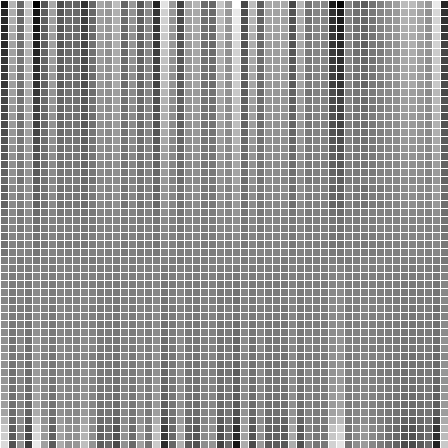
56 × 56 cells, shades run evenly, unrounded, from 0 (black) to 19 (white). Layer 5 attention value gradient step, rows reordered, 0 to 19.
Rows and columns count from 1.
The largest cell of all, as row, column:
1, 30
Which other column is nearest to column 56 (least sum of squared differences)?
20
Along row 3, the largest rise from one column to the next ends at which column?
21
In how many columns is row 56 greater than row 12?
25
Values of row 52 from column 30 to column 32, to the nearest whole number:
6 11 8
